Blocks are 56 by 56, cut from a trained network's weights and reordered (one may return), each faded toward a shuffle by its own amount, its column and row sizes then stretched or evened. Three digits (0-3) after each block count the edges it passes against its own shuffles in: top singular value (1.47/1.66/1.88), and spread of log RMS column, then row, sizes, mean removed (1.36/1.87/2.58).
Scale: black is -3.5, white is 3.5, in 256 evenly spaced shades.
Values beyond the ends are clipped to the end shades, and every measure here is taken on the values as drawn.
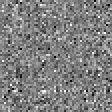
1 2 0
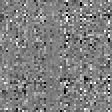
0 3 2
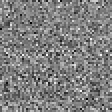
2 0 1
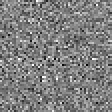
1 0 2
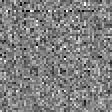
1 1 1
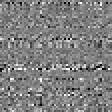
3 1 3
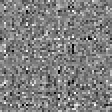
2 2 2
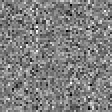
1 2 0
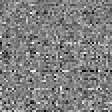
3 2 2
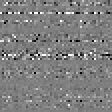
3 0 3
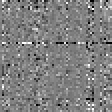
1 3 2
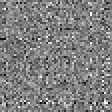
1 2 2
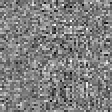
2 2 0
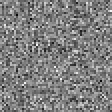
0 0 0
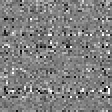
1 2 3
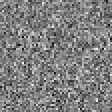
1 0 1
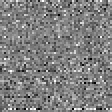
1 0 3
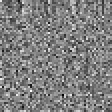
2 1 1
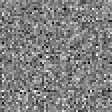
0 1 1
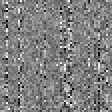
3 3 0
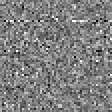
1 1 1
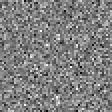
0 1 0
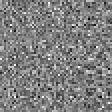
2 1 2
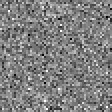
0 1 0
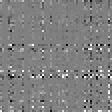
3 3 3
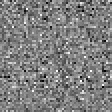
0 1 2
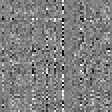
3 3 1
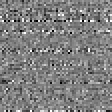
2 0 3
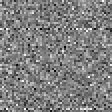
2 0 1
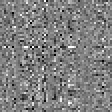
2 3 1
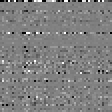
3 1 3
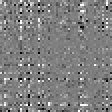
3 3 3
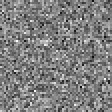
2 1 0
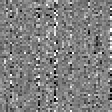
1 3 0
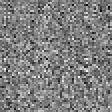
2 1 1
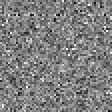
1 0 0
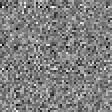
2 1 1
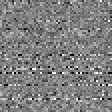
3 0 3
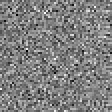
2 0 0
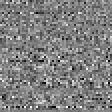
2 0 3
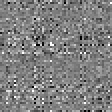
3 2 3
